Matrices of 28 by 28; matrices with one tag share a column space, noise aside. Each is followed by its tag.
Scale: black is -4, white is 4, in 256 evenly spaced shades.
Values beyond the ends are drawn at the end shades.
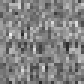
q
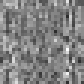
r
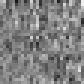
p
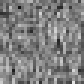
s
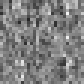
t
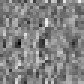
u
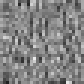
r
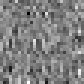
s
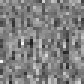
u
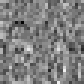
q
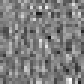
s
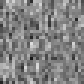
p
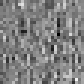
r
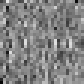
u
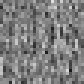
s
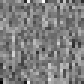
u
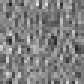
r
